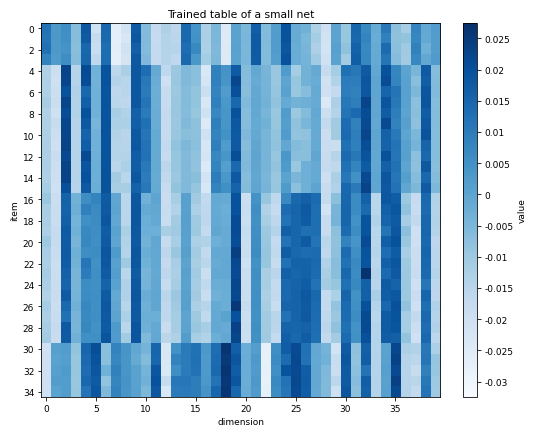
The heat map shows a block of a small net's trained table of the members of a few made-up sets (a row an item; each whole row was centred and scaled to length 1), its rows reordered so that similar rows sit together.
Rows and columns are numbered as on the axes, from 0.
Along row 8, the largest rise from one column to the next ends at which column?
2
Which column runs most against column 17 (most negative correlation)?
29
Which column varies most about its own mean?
18
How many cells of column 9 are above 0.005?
30
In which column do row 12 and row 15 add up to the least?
16
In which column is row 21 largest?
19
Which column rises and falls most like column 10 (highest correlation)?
36
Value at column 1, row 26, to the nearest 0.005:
-0.02
